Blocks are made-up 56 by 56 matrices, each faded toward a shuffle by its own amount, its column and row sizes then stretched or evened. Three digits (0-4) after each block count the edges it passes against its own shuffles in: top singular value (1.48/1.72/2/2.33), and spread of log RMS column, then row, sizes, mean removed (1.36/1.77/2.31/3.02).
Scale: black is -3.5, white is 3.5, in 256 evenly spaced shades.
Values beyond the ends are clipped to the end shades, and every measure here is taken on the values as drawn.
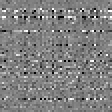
4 1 4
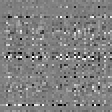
1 3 4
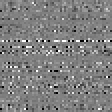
3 0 4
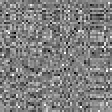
4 0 2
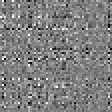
3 3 3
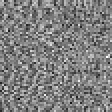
3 0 0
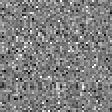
3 1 0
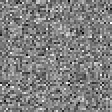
3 0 1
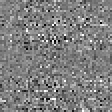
1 2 3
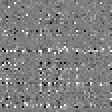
2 2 3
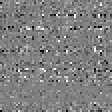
0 2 4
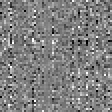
1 4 0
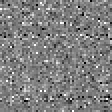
1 0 2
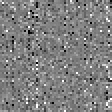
0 3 0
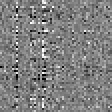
3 3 2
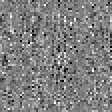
2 2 0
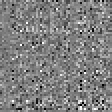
1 3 2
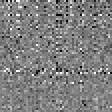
3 2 3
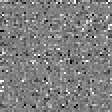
0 1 3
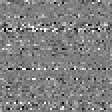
1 0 4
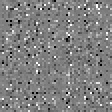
0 3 2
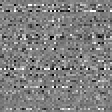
3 1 4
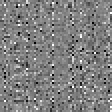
3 3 0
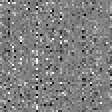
1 3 0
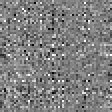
2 3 3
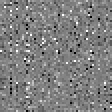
0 3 0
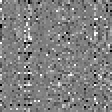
3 3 1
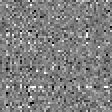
3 2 1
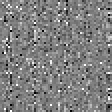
2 3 0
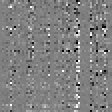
1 4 2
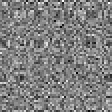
4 1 2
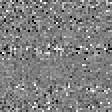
1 0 3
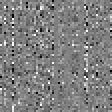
1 4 1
